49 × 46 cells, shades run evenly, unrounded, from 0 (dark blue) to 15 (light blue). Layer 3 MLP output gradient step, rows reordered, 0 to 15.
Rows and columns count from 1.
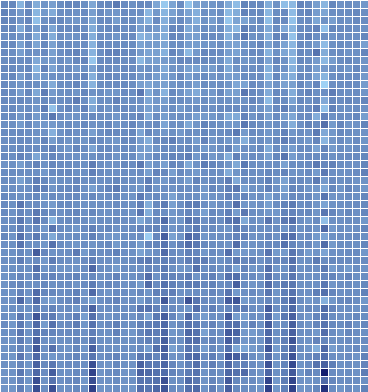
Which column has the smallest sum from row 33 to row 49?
37
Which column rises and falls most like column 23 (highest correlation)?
8
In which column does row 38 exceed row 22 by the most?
41
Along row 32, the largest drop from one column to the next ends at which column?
5
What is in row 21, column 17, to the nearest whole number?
9
